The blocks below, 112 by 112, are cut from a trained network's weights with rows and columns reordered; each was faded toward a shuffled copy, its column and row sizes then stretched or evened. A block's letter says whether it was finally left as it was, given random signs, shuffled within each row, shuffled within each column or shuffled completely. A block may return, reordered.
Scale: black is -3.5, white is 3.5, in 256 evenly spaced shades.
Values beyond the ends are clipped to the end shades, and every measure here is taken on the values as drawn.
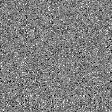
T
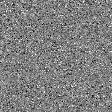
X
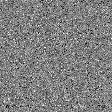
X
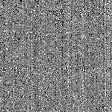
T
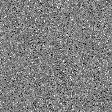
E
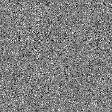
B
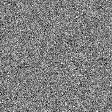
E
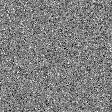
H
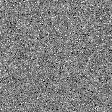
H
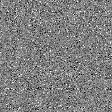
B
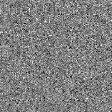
T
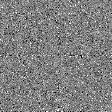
B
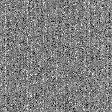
E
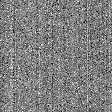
E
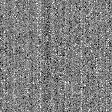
E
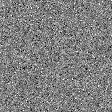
H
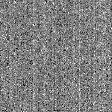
T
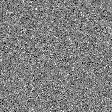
H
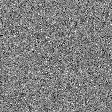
H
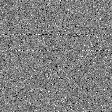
X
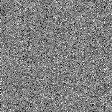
E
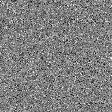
X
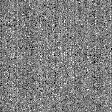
T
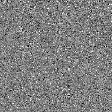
T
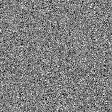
E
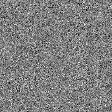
B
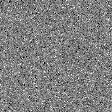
E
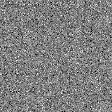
B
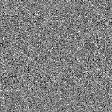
T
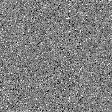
E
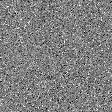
H
